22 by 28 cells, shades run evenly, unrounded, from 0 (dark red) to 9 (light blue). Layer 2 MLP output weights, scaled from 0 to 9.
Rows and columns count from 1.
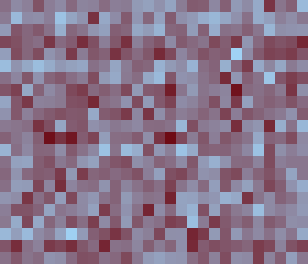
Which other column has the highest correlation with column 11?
15
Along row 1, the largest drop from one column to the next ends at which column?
25
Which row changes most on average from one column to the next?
19
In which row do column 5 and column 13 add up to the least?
12
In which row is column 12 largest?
13
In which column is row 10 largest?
9
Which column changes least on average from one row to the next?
11
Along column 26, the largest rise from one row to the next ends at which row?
6
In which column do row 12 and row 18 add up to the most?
24
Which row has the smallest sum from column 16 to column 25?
21
